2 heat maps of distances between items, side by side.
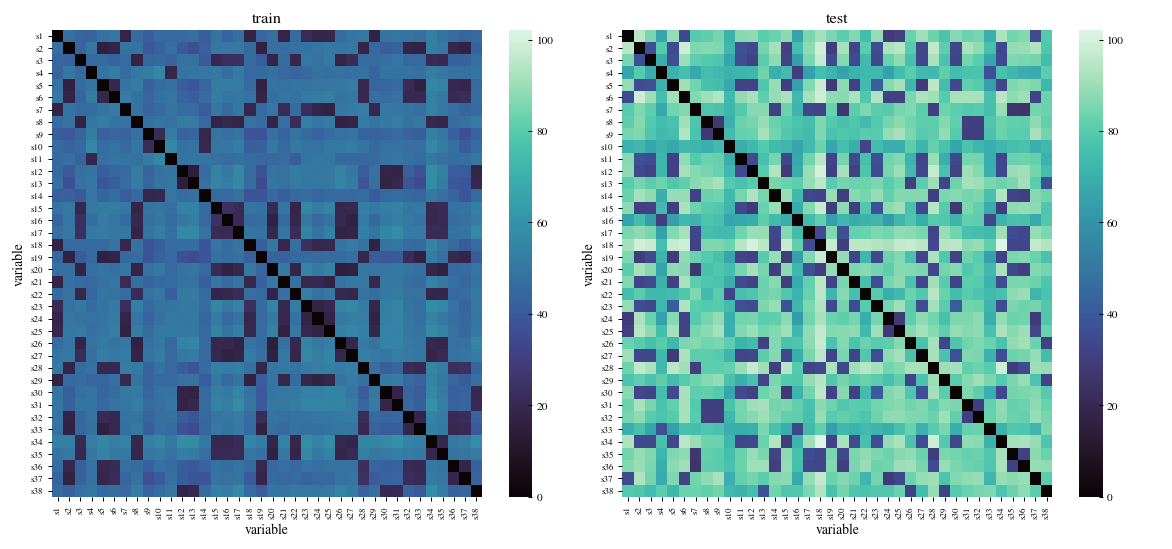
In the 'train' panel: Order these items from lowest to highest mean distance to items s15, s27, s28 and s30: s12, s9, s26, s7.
s26, s12, s9, s7
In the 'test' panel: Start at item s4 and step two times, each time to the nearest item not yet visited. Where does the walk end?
s33
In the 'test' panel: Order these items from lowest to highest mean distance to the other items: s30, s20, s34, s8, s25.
s30, s34, s20, s8, s25
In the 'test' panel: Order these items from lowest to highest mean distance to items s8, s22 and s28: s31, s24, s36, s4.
s31, s36, s4, s24
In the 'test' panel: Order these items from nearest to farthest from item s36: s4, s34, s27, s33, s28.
s28, s4, s33, s27, s34
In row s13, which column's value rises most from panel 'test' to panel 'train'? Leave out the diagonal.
s26
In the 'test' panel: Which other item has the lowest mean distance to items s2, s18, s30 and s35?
s7
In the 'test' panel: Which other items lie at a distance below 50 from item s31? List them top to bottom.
s8, s9, s32
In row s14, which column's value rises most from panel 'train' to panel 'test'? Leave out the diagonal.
s9
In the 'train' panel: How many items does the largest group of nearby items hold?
11
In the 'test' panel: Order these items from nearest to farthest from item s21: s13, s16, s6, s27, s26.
s27, s16, s26, s13, s6
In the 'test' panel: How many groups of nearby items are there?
7
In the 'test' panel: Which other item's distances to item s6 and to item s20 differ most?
s18
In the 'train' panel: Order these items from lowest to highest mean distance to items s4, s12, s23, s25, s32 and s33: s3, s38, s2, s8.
s2, s38, s3, s8
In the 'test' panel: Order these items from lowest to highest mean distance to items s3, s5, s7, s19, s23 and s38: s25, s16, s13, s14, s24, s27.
s27, s16, s13, s14, s24, s25
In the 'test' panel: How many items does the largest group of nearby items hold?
12
